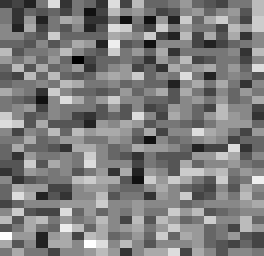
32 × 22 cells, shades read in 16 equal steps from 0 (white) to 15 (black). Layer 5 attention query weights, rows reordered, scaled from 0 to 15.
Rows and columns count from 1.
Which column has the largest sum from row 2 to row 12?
8
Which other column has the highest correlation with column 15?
21
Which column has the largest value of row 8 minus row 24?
7
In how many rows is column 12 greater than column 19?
15
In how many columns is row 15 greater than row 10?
11
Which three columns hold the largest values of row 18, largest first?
13, 20, 12
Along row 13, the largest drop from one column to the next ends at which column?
5
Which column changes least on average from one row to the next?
9
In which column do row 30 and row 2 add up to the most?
4
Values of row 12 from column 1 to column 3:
5 7 8
